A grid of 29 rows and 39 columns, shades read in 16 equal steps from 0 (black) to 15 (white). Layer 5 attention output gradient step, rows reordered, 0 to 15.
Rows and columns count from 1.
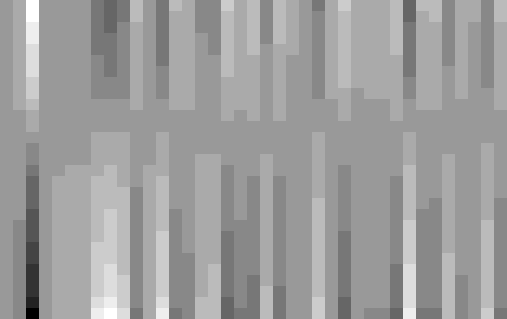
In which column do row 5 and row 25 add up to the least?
3
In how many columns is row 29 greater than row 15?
15
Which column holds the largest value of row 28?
9
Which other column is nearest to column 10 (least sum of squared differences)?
25
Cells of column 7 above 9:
14
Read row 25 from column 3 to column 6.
3 9 10 10
